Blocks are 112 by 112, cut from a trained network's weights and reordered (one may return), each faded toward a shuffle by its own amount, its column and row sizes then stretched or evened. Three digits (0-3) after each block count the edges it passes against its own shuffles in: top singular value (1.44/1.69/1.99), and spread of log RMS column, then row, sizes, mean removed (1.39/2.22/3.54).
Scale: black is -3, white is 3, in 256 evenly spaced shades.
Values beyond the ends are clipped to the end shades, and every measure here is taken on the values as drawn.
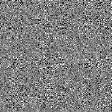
3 2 2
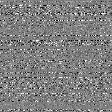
1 0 3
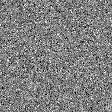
0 0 0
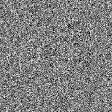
1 1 0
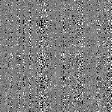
0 3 2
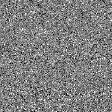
0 1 1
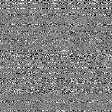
3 1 3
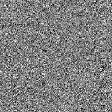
3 1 1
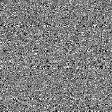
2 0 2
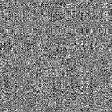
3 1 2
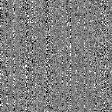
0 3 1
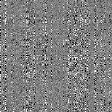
3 3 2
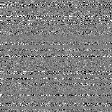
2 1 3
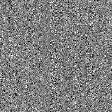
0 2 0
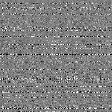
2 1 3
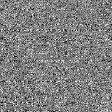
2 1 2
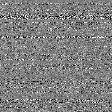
0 0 3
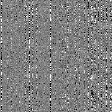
3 3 1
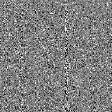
2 2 1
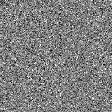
2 1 0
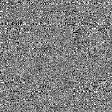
2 1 2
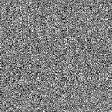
3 1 1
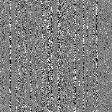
1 3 0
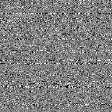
2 0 3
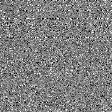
0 0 2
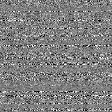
3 0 3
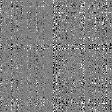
1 3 2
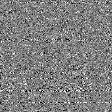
0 1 2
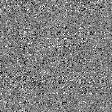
0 1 2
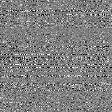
3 1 3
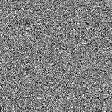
3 0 1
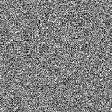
3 1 0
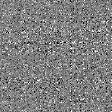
0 2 2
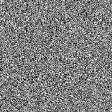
1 0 1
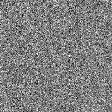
2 1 0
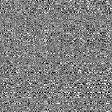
3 1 3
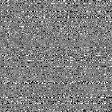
2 1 3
